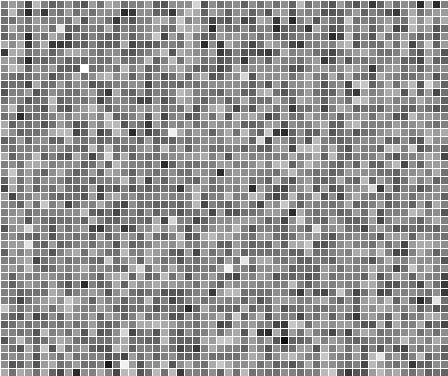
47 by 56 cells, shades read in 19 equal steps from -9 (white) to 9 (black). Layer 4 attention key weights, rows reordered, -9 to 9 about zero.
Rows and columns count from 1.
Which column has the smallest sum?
54
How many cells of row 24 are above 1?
18
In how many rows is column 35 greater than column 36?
15
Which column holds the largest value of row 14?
37
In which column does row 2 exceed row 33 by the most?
4
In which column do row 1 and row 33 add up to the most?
47
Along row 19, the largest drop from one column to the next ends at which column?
38
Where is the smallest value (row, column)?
9, 11
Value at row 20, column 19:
1
